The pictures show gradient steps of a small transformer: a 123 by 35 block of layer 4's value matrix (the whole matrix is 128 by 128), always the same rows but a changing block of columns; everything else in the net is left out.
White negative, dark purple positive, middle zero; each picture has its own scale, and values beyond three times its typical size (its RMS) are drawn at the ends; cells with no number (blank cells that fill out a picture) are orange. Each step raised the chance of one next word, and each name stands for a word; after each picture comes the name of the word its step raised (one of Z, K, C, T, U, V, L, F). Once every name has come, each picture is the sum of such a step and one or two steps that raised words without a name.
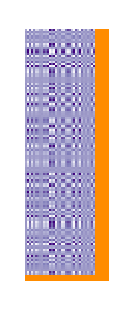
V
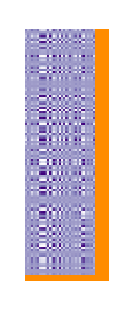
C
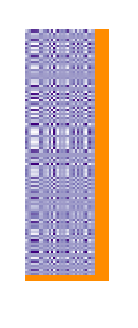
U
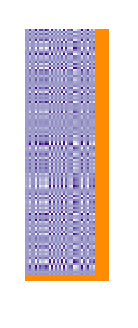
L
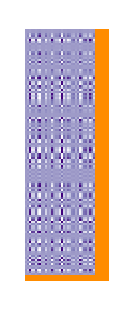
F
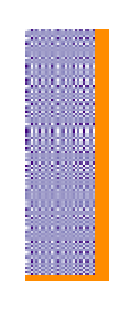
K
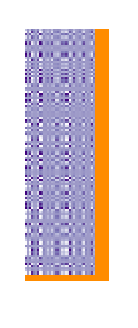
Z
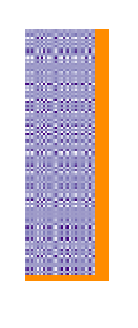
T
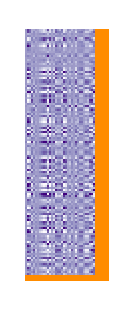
F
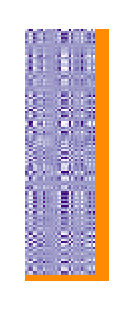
C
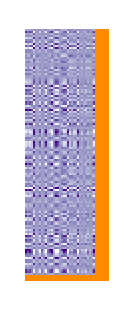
U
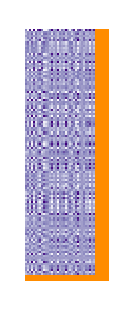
L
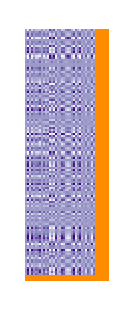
T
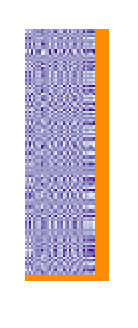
V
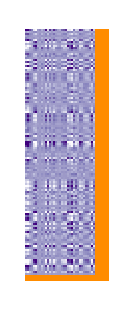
L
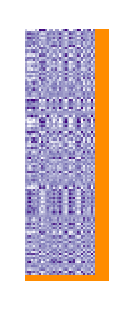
F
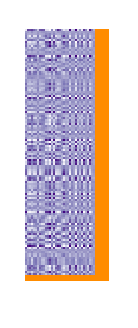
C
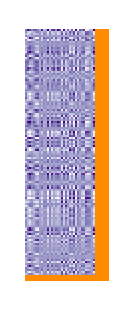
K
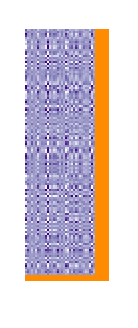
L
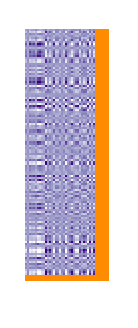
Z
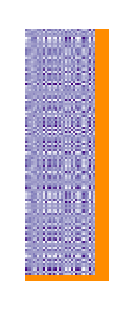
T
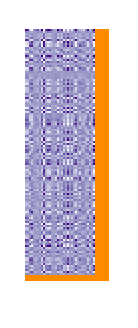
C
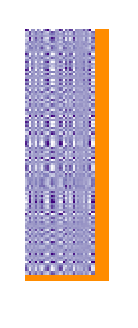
L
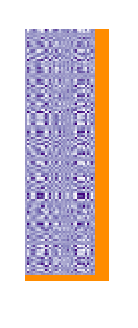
K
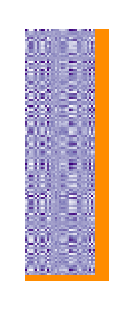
L
